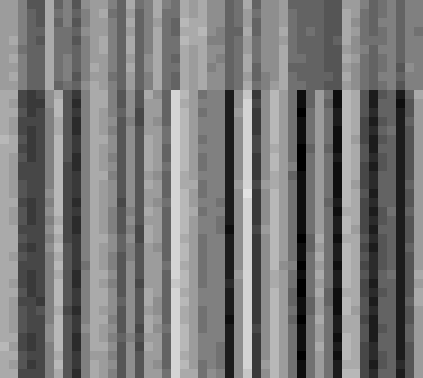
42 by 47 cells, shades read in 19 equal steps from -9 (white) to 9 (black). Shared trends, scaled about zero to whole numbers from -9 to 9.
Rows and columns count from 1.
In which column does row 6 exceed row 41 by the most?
20
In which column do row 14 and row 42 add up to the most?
34
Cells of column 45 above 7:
1
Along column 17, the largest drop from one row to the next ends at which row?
11
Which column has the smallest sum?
28
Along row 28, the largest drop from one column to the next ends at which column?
39
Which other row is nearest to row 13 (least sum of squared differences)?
18
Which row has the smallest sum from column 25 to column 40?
7
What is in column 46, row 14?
2
